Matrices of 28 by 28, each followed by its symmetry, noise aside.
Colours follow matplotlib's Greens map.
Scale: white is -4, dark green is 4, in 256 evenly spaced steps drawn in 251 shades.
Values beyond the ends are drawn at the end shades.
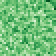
symmetric across the other diagonal.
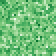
symmetric.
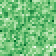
symmetric.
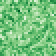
symmetric.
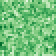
antisymmetric.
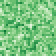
symmetric across the other diagonal.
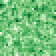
antisymmetric.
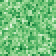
no symmetry.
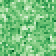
same after a half turn.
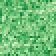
same after a half turn.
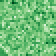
symmetric across the other diagonal.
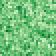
symmetric across the other diagonal.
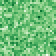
symmetric across the other diagonal.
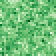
symmetric across the other diagonal.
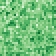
symmetric.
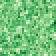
no symmetry.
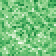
symmetric across the other diagonal.
